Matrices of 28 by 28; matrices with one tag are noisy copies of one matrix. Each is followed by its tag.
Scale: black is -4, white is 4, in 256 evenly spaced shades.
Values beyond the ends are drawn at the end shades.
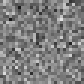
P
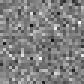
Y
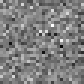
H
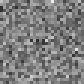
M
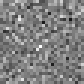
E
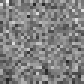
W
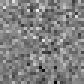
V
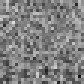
W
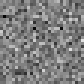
P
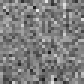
V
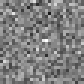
E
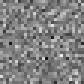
H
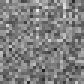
V
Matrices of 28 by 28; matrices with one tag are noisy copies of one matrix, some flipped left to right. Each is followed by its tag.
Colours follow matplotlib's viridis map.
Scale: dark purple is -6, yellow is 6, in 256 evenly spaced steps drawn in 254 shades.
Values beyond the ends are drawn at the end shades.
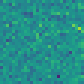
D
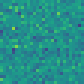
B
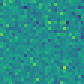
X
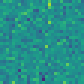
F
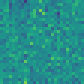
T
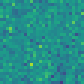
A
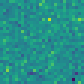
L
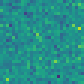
D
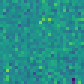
L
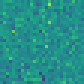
F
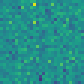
F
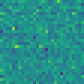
B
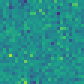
T
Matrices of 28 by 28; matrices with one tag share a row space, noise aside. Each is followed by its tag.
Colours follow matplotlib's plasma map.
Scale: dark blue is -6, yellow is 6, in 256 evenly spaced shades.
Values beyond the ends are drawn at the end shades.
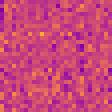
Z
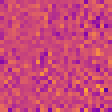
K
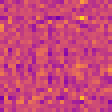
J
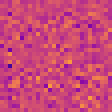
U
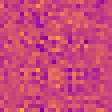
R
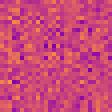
U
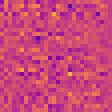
R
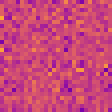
Z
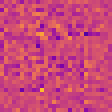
R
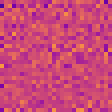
Z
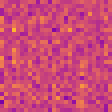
Z
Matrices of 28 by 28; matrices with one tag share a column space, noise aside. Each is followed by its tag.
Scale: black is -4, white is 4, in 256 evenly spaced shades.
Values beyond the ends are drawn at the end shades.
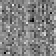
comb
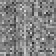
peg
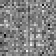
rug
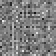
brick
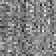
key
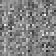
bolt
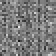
brick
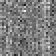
key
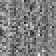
bolt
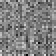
key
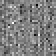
comb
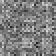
key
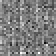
comb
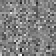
brick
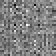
rug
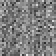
key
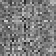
brick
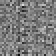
key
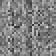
bolt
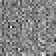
brick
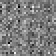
comb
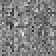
bolt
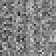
peg
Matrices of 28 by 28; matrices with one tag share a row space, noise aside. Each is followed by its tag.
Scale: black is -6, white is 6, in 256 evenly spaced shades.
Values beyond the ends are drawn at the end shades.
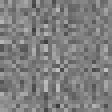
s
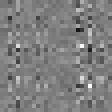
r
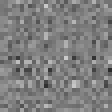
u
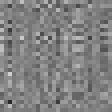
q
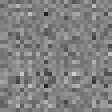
u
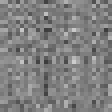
u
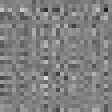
s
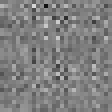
s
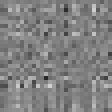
u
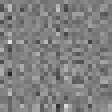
q
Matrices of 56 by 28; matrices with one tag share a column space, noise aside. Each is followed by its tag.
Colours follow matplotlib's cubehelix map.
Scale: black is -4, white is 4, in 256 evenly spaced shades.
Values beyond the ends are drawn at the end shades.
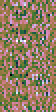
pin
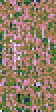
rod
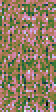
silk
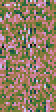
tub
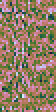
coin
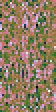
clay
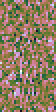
pin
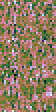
pin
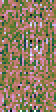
rod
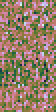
clay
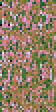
clay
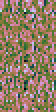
coin
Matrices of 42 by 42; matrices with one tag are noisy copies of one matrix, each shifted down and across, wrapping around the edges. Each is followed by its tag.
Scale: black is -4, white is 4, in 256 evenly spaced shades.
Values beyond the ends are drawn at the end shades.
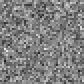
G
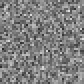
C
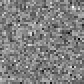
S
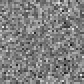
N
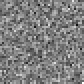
C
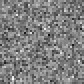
G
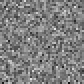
N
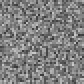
N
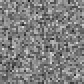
G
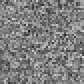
S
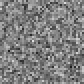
G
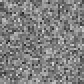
S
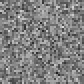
S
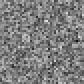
G
